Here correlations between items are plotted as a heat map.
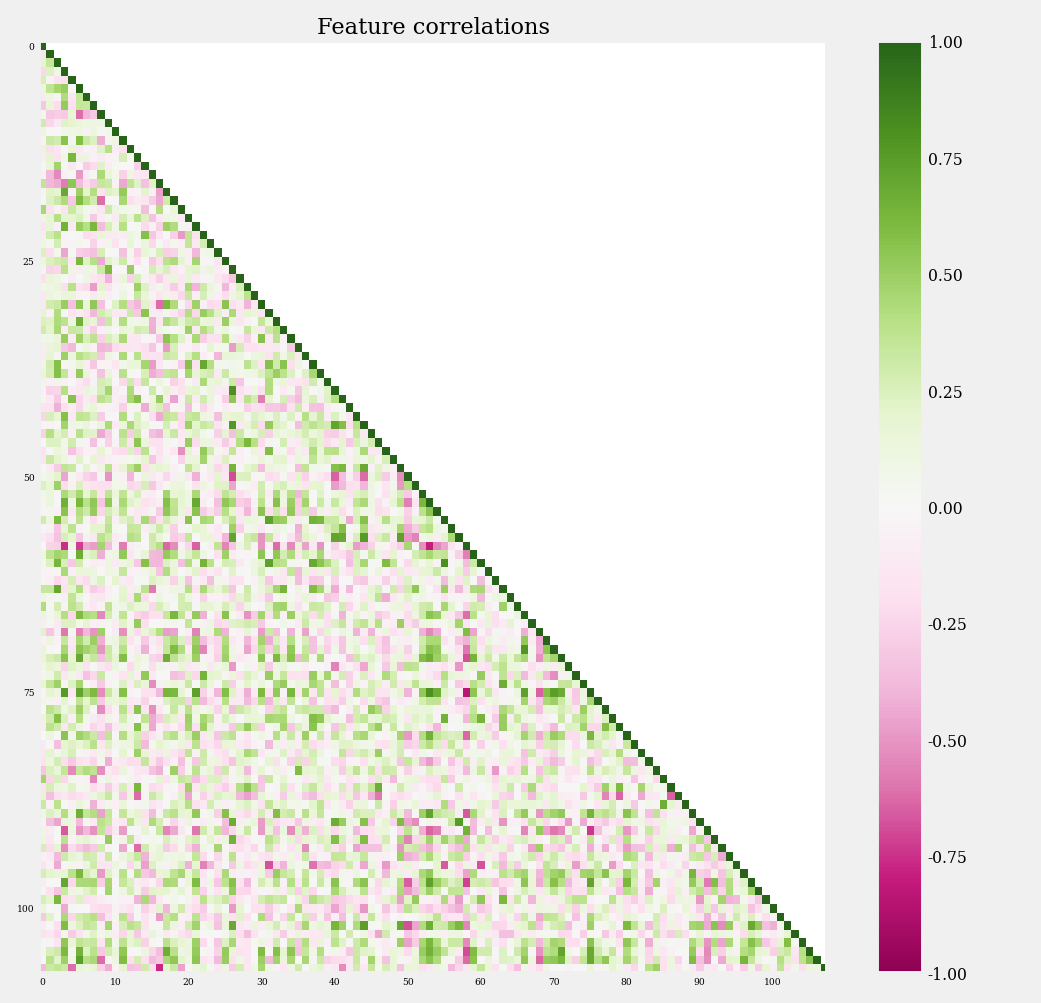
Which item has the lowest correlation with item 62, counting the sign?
84
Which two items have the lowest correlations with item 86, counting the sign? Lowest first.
87, 93
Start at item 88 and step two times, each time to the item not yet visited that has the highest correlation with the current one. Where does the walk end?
0
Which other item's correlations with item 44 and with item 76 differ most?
57
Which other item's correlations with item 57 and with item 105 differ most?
30
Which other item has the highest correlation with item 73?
22
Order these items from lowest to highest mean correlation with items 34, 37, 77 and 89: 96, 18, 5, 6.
6, 18, 96, 5
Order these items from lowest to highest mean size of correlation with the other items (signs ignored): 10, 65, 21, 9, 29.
10, 29, 65, 9, 21
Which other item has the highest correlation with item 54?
75
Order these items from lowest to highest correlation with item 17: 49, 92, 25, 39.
39, 49, 92, 25
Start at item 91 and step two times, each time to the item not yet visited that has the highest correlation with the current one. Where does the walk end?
68
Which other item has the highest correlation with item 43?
3
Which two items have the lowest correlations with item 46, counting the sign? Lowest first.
87, 103
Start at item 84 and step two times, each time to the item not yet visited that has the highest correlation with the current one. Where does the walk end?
100
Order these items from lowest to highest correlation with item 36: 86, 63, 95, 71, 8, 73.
8, 73, 63, 95, 86, 71
